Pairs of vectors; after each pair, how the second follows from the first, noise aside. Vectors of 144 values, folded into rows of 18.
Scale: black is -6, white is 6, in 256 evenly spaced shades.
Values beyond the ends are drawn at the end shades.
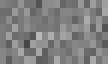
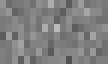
reversed, partly zeroed.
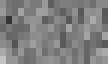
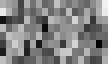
reversed, scaled up.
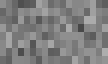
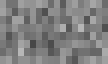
sign-scrambled.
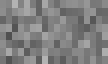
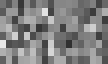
wrapped around, scaled up.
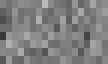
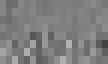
reversed, partly zeroed.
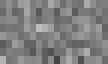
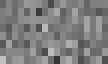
sign-scrambled.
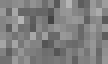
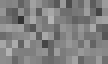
sign-scrambled.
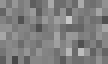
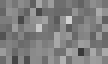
sign-scrambled.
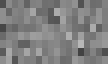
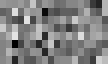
wrapped around, scaled up.
